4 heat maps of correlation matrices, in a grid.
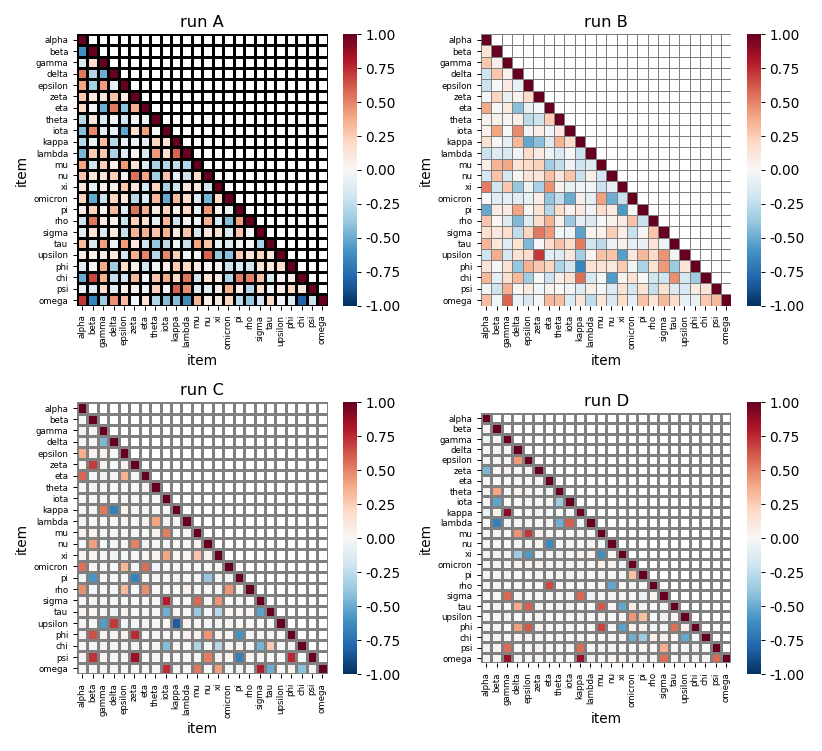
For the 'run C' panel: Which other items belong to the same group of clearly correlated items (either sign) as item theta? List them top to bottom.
lambda
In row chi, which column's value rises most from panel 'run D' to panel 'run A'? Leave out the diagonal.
pi
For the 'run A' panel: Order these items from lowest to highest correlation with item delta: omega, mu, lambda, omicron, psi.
lambda, psi, mu, omicron, omega
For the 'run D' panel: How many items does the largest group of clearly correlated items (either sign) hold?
6
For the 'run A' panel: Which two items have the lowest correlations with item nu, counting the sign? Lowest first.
omicron, theta
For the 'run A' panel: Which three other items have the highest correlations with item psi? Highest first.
kappa, lambda, omicron
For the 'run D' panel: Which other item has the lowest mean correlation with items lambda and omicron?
beta
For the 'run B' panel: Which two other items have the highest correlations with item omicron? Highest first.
mu, rho
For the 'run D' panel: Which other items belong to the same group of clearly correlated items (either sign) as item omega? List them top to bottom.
gamma, kappa, sigma, psi
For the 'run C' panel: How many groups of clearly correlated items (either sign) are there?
5
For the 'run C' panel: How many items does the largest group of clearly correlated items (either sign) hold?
7
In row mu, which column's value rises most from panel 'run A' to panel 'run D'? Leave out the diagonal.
phi
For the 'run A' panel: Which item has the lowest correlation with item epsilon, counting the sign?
iota
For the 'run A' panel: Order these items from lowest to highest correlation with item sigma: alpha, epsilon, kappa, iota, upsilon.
epsilon, alpha, kappa, upsilon, iota
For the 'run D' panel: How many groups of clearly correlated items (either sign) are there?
6
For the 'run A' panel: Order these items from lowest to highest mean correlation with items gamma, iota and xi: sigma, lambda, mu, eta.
eta, mu, sigma, lambda
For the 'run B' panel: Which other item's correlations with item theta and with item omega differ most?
gamma
